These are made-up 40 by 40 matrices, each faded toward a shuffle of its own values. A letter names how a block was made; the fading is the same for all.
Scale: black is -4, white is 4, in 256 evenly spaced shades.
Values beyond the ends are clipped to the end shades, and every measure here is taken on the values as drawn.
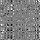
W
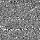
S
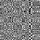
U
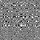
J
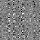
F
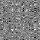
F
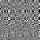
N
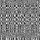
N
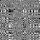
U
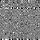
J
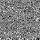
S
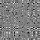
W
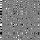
W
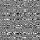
J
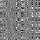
W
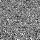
S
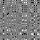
W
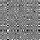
N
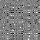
W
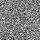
S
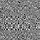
J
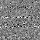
S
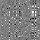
W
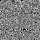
S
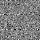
S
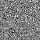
S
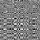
N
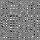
W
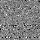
S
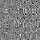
F
